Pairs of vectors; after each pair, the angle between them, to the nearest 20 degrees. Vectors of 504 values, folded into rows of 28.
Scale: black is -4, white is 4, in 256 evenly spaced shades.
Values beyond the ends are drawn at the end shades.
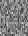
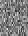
100 degrees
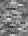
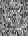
60 degrees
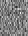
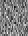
80 degrees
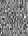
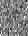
60 degrees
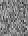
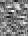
100 degrees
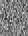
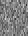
140 degrees
